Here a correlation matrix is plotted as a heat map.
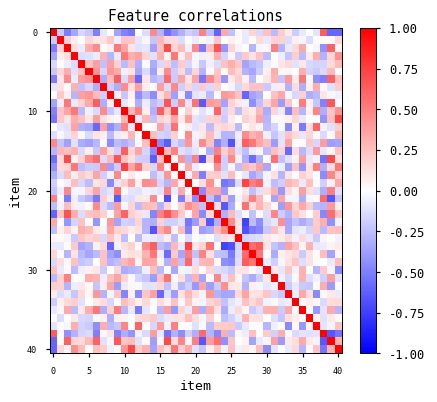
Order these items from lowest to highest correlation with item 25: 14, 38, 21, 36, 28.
14, 28, 21, 38, 36
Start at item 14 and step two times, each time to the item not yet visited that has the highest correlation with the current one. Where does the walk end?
19
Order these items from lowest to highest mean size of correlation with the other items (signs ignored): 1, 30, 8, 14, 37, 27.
1, 30, 37, 8, 27, 14
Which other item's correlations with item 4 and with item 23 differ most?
10
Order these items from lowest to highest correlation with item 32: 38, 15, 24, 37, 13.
13, 37, 15, 38, 24
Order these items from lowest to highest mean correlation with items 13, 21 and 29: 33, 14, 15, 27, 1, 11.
15, 1, 33, 11, 14, 27
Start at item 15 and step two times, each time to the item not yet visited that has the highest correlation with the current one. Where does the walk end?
17
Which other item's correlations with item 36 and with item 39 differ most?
16
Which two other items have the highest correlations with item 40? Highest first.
11, 17
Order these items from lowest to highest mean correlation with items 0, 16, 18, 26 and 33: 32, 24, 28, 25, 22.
28, 32, 24, 25, 22
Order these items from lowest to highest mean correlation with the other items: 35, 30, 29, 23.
30, 35, 29, 23
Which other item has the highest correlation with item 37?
12
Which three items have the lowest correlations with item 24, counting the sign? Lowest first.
27, 22, 19
